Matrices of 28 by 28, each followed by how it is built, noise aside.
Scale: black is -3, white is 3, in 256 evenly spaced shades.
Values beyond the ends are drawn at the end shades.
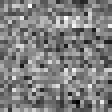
blocks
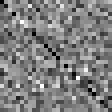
diagonal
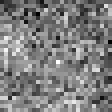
smooth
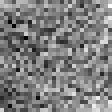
smooth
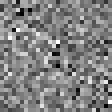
block diagonal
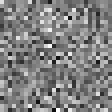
low rank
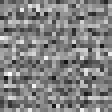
blocks
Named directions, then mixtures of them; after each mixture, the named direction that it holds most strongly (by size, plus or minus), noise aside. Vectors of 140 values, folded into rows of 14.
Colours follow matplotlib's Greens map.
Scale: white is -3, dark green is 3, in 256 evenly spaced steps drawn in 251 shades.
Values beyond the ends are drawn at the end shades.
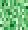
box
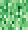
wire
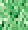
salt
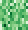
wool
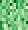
wool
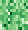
wool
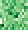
salt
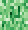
salt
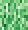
wire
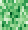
salt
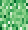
wool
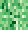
box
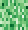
box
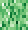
box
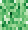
wool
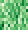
salt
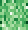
wool
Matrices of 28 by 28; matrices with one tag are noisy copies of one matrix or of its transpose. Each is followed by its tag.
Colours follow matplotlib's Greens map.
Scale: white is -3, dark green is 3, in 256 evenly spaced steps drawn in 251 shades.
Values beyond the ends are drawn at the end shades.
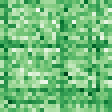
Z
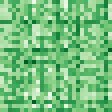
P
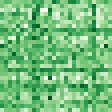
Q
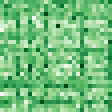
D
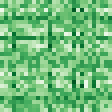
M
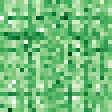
Q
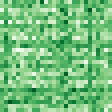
Z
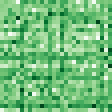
P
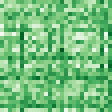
P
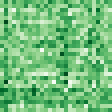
Z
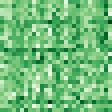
P
